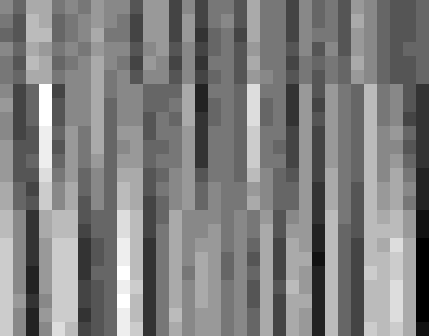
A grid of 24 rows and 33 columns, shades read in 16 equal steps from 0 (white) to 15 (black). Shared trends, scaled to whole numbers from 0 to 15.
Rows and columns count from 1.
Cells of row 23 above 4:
23
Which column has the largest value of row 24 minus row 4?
3
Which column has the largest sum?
33
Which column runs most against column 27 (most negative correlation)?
13
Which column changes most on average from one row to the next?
20
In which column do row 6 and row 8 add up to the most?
16
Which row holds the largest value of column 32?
9
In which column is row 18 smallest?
10
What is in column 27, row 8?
8
